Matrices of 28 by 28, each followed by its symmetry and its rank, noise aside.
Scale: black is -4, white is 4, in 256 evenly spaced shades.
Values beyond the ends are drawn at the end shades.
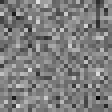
no symmetry, rank six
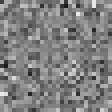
symmetric, rank six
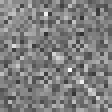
symmetric, rank eight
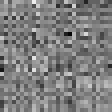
no symmetry, rank four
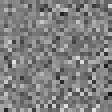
antisymmetric, rank six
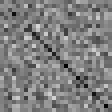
symmetric, rank eight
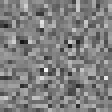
antisymmetric, rank six
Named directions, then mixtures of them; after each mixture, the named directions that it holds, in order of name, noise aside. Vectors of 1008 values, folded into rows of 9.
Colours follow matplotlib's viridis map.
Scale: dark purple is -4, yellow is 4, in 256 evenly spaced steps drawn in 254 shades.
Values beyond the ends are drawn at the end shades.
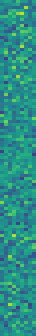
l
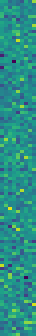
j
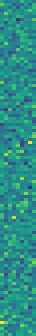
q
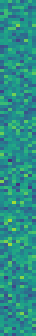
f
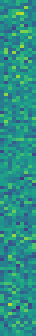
l.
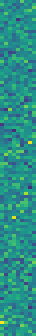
q.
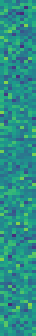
l.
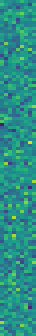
l, q.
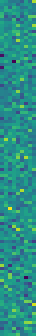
j.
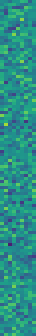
f, l.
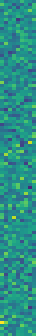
q.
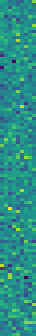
j.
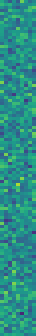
f, q.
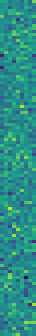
j, l.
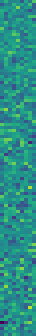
j, q.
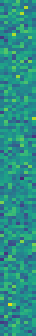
l, q.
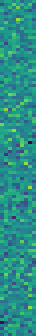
q.
